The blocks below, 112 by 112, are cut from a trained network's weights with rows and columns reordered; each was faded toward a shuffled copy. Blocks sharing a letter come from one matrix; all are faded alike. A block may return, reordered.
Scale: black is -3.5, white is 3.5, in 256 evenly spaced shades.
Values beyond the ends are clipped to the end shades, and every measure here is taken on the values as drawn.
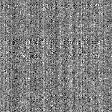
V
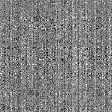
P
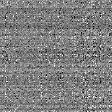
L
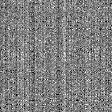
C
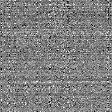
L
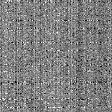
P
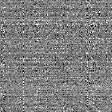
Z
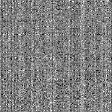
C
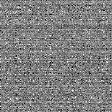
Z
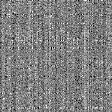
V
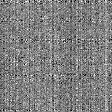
C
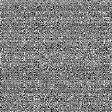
Z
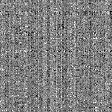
V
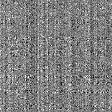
V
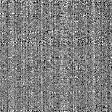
P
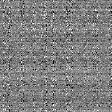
Z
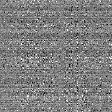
L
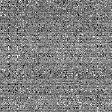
L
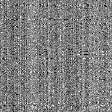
P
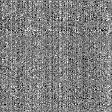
V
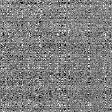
Z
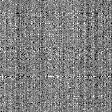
C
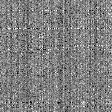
C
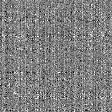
V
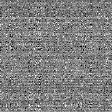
Z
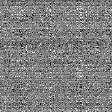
L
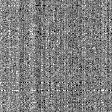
C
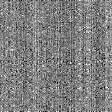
C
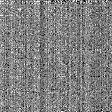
C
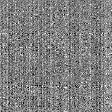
C
